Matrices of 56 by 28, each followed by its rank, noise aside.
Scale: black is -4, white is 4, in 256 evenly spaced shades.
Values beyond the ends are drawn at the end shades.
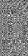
seven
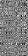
five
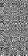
four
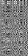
four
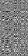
four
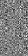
seven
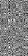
five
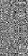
six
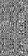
five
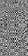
four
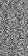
seven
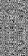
five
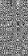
four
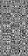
five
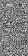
five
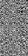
seven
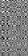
three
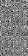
five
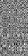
six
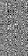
four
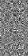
seven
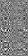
three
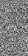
seven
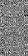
seven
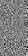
four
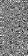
six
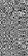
five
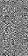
six
